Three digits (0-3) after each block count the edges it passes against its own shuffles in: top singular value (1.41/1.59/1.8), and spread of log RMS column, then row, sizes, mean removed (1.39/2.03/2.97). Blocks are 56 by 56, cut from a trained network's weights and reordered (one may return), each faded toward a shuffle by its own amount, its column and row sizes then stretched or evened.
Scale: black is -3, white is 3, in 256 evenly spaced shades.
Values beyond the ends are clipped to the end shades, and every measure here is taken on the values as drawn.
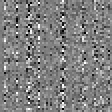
1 3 0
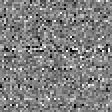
0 1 2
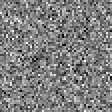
2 0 0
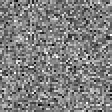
1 0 0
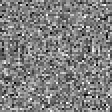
1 0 1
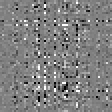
1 3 2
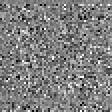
0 1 2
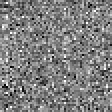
1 1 0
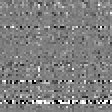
3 1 3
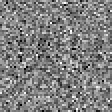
2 0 0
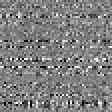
3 0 3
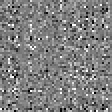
0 2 2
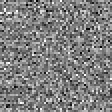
2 0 0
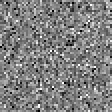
0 1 0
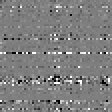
2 1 3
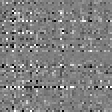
3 2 3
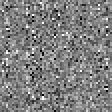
0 2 0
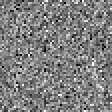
0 1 0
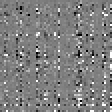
1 3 2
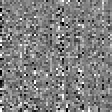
0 3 1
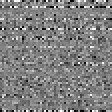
2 0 3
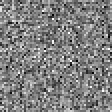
0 1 0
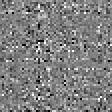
0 2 2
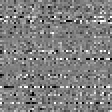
1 1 3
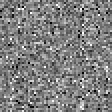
2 1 0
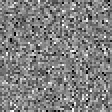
0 1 0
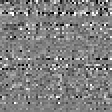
1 1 3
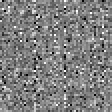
1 2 1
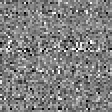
1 1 2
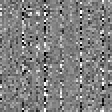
1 3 0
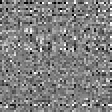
3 2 2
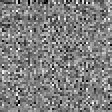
3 2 1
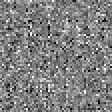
0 1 1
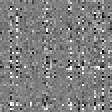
2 3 2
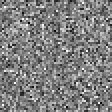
1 0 0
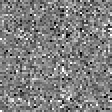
0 1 1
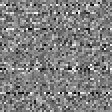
3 0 2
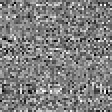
3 0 2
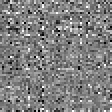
2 2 2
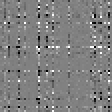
3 3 2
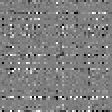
2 2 3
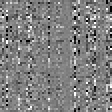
1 3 1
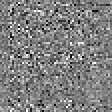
1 2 2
